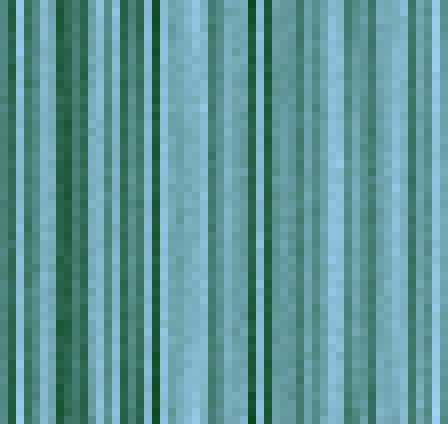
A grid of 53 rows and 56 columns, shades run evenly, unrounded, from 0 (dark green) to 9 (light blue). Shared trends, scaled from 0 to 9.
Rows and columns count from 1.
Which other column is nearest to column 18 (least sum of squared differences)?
4
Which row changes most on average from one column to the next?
53
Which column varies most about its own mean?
45
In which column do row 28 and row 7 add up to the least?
20
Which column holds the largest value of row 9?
55
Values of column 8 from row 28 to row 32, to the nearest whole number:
2 2 2 2 2
